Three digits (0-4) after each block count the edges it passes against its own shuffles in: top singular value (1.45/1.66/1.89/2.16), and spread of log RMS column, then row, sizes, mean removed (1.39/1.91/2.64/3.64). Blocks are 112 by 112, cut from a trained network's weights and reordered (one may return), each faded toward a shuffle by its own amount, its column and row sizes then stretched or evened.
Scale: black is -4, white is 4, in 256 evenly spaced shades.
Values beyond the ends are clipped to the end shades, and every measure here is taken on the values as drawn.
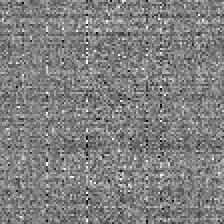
3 3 0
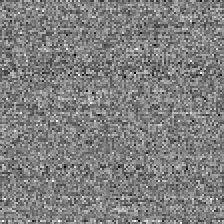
0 0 3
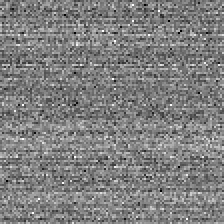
4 0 2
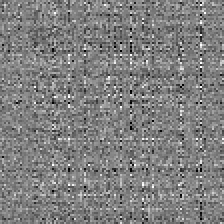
3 4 2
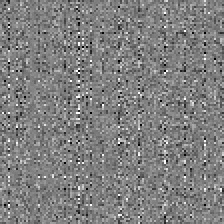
2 4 2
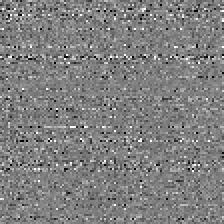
1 2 4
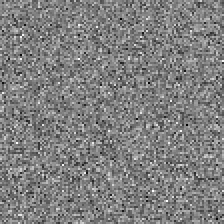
2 1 1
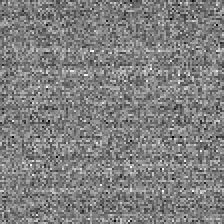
2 2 2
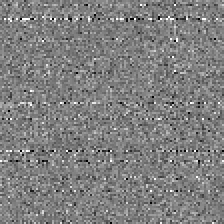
2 1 3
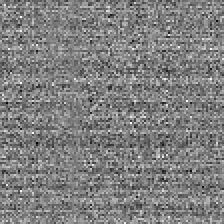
4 3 0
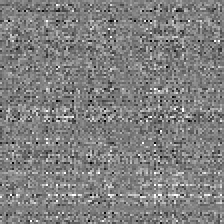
2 3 4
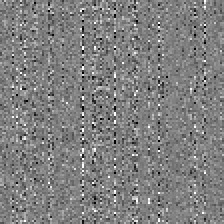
2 4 0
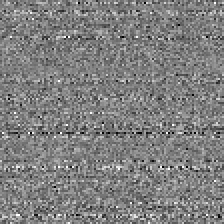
1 0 4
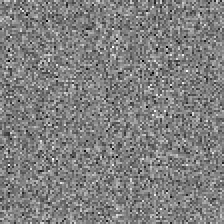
1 2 0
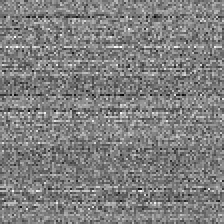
4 0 3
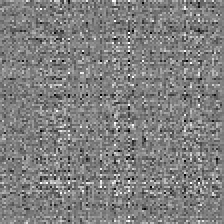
3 4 3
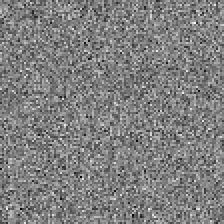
2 0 1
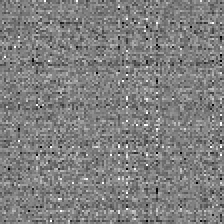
2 3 2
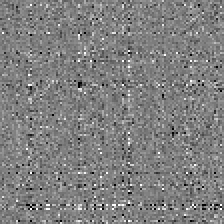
2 3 3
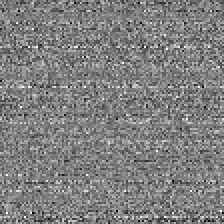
1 0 4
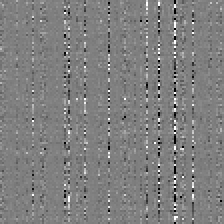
4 4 0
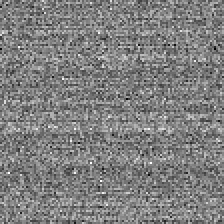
3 1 1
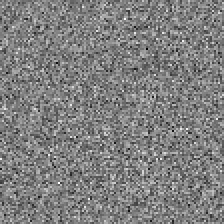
2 0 1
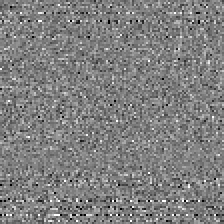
2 0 3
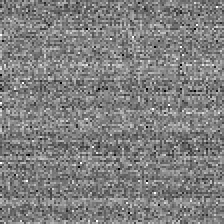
3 1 1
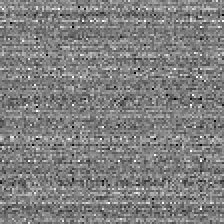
4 1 3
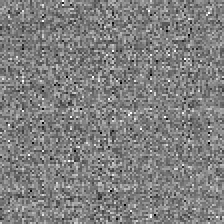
0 3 0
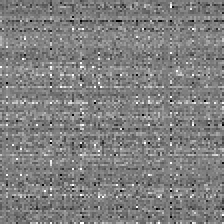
4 3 3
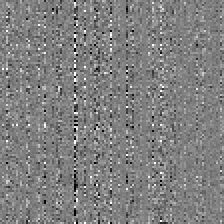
2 4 1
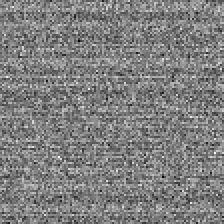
3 1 0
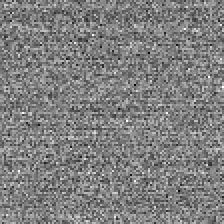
2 1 0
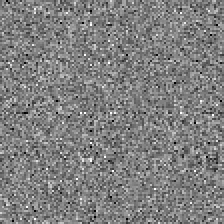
1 1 1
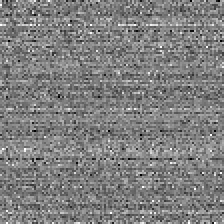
4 1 3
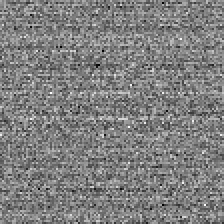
3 0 2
